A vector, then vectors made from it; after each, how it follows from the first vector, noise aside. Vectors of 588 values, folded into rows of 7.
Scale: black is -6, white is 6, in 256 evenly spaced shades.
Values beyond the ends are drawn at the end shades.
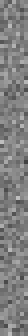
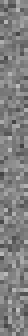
reversed.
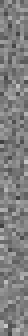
negated.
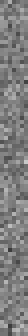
negated.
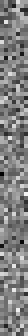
reversed, scaled up.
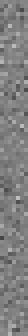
partly zeroed.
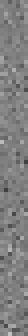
partly zeroed.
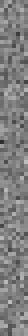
negated.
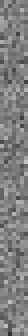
negated.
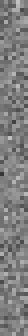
reversed.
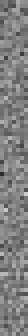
reversed.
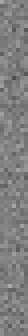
wrapped around, shrunk.
